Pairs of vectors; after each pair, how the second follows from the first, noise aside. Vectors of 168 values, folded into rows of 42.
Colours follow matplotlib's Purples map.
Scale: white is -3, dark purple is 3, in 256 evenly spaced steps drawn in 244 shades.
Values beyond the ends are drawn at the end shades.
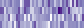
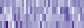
reversed, partly zeroed.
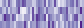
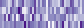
sign-scrambled.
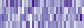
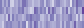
negated, shrunk.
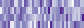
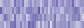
negated, shrunk.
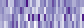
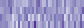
negated, shrunk.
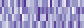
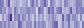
reversed, negated, shrunk.
